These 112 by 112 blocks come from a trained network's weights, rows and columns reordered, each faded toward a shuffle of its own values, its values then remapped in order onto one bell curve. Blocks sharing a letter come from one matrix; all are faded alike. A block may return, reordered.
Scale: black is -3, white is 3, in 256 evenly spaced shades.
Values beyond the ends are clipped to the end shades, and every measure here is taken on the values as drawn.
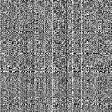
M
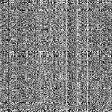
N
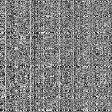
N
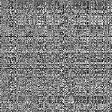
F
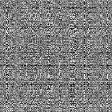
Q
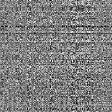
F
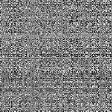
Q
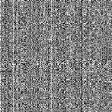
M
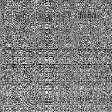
F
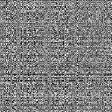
F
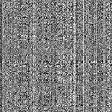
N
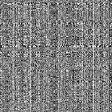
N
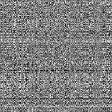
F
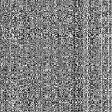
M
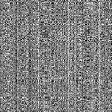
M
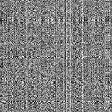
M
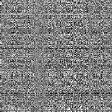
F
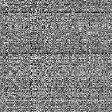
F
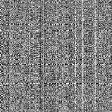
M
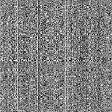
M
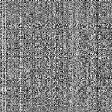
M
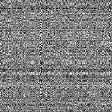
F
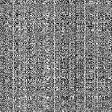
N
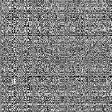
F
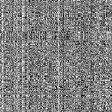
M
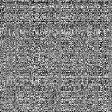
F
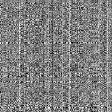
M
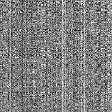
N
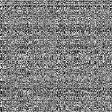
Q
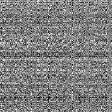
F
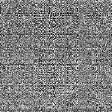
Q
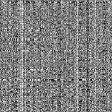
N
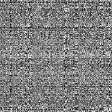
Q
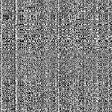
N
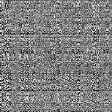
Q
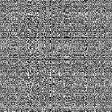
Q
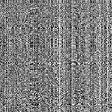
N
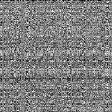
F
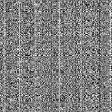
M
